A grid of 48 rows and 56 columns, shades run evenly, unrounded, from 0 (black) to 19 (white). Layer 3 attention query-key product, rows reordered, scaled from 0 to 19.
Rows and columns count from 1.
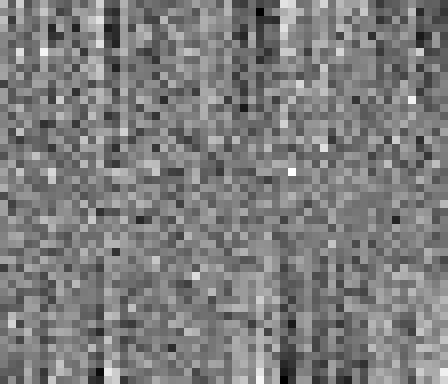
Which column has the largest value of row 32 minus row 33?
31
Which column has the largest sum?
16
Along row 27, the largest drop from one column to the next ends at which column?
13
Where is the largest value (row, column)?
22, 37
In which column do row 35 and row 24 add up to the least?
6
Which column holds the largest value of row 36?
10
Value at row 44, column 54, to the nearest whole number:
14
